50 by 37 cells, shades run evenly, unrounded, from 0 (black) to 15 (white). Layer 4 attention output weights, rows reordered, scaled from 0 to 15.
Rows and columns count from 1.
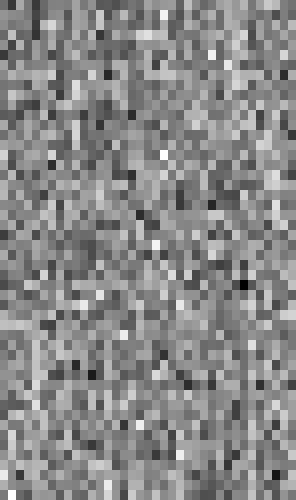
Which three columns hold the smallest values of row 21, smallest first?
27, 23, 8
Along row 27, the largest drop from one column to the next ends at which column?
31
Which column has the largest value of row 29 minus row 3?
5
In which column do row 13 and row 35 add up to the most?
32
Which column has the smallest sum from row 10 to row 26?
12
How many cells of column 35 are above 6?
42
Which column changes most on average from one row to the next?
7
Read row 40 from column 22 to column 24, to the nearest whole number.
11 8 12
